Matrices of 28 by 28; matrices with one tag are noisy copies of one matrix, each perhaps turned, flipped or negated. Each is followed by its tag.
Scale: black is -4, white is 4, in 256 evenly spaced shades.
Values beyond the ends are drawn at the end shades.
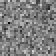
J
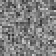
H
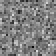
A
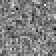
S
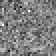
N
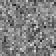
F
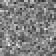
N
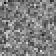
F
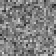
N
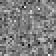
A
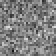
S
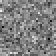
N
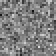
A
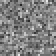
F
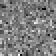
N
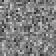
A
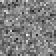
F
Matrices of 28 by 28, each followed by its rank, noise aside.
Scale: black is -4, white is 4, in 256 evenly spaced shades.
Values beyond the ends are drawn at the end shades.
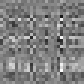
two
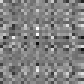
two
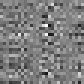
three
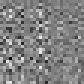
three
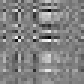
one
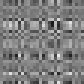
one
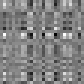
one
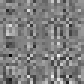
three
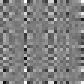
one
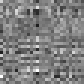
three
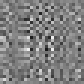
two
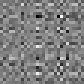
two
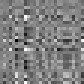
two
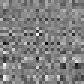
three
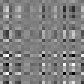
one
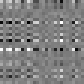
one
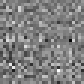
four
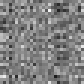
three
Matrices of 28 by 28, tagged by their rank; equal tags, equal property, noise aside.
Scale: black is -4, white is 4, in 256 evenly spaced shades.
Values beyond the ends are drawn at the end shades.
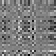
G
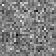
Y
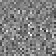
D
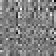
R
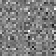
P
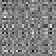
R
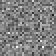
D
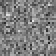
D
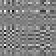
G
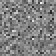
D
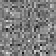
D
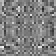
R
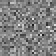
D
